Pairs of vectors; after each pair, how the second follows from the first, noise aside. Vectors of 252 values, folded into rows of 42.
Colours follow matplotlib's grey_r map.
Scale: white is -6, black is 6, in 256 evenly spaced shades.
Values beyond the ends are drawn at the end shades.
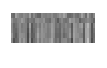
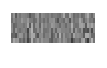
sign-scrambled.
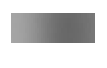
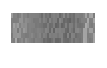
wrapped around, partly zeroed.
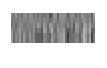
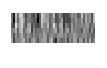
reversed, scaled up.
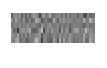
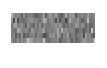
shuffled.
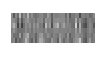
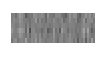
reversed, negated, shrunk.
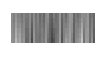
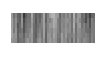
reversed, negated.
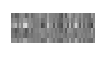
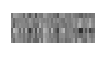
reversed, negated.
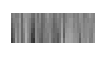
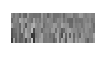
sign-scrambled.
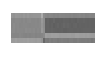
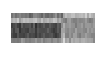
reversed, scaled up.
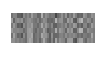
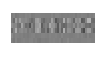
wrapped around, partly zeroed.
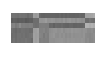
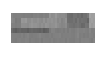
wrapped around, partly zeroed.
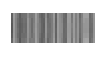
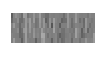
wrapped around, partly zeroed.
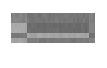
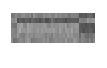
reversed, negated.
